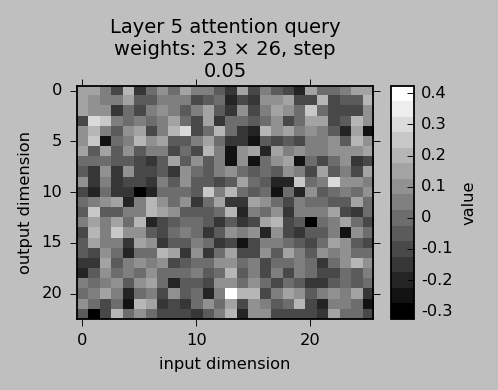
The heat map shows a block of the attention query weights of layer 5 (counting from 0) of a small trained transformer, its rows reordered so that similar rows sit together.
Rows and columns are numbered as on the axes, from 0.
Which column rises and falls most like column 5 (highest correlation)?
3
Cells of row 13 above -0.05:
14
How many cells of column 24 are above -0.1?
19
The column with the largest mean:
2
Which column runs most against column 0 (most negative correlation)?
13
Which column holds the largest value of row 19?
6
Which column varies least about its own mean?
10
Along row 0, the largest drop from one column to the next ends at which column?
5
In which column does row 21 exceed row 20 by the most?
11
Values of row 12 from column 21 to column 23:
0.05 0.15 -0.1
